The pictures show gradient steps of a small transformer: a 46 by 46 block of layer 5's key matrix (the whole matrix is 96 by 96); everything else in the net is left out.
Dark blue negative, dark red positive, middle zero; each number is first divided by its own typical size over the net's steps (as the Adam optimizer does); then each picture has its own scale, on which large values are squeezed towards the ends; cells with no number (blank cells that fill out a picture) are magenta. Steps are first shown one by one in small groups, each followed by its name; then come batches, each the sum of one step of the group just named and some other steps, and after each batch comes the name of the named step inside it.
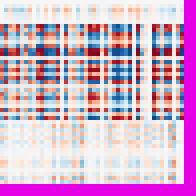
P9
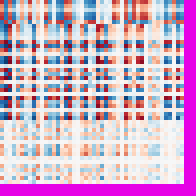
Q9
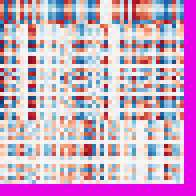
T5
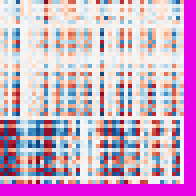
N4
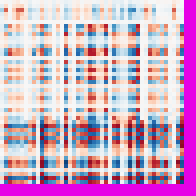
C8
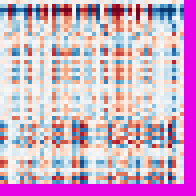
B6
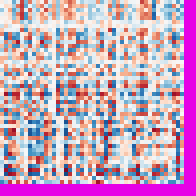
N4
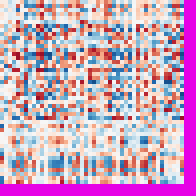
P9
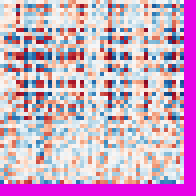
N4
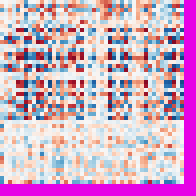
B6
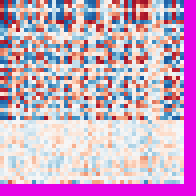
Q9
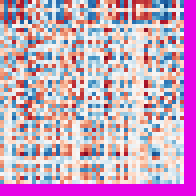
T5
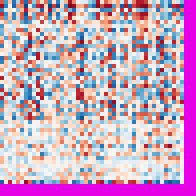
T5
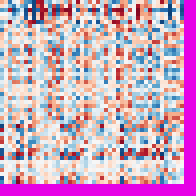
B6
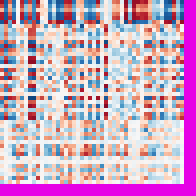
T5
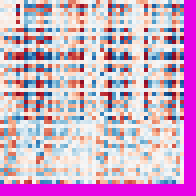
N4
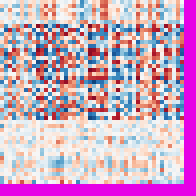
P9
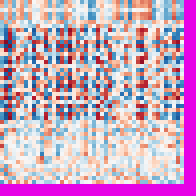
Q9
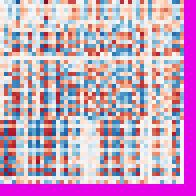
N4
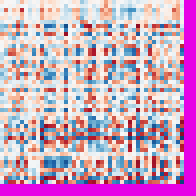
C8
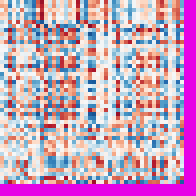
C8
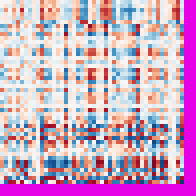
C8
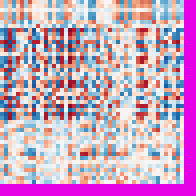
Q9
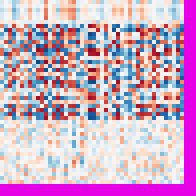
P9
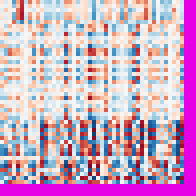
C8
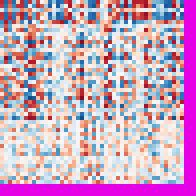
T5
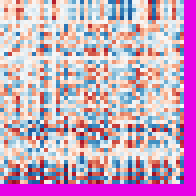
C8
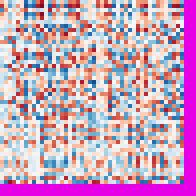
C8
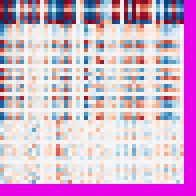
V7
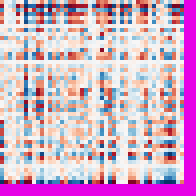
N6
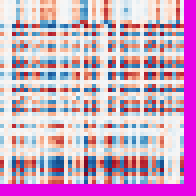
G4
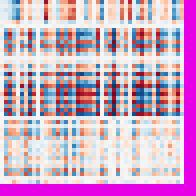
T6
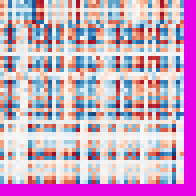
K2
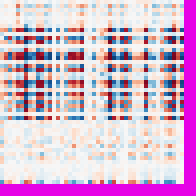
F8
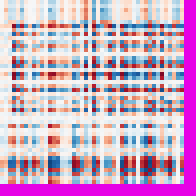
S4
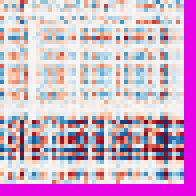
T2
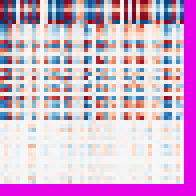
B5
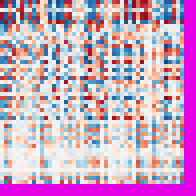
B5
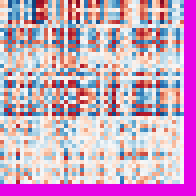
T6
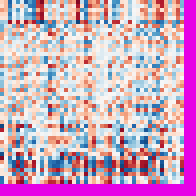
G4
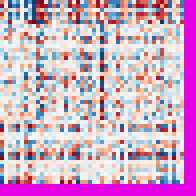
K2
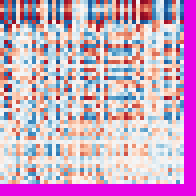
B5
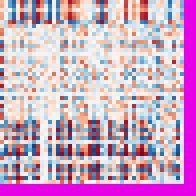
S4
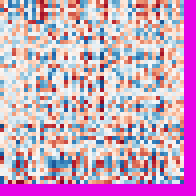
G4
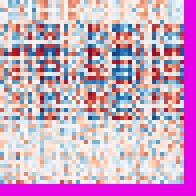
T6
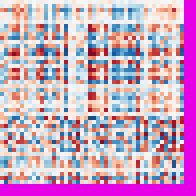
T2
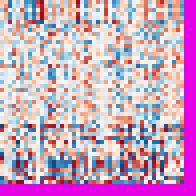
G4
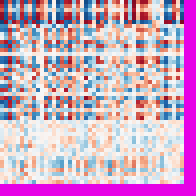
B5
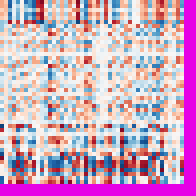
G4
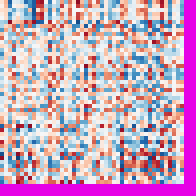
S4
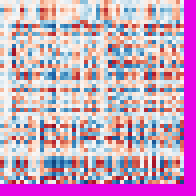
G4
